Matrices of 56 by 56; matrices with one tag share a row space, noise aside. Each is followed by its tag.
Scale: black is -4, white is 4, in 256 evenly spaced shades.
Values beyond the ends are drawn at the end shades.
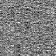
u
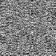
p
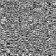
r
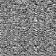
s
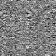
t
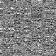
u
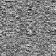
t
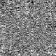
p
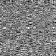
t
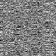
u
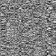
r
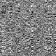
p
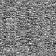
t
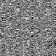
p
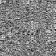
p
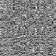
s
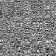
u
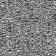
p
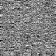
u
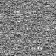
u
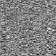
r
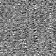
s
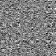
p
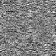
t
